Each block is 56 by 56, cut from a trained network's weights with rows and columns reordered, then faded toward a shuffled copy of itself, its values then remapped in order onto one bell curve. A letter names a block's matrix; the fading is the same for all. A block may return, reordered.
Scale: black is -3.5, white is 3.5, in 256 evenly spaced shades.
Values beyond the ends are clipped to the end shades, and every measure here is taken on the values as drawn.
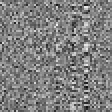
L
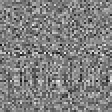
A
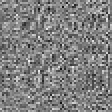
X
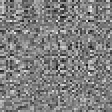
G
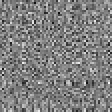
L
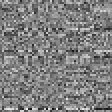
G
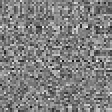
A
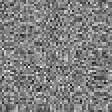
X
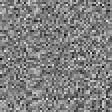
X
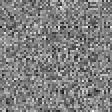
A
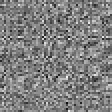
L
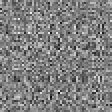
L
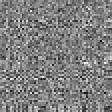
G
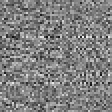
G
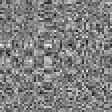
L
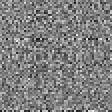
A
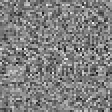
A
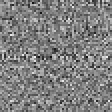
A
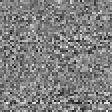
A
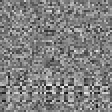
G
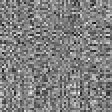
L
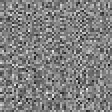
X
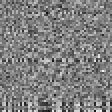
G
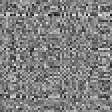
G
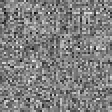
A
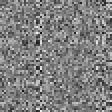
L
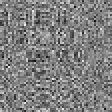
X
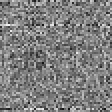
A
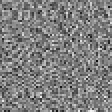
X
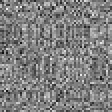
X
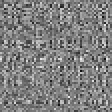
G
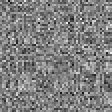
X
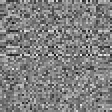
G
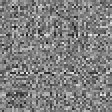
A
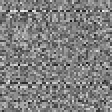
G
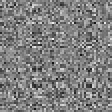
G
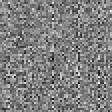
L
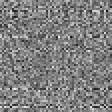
G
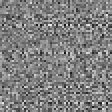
G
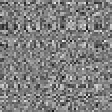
G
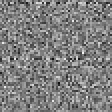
A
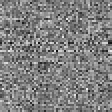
A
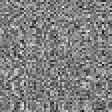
X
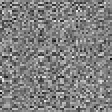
G
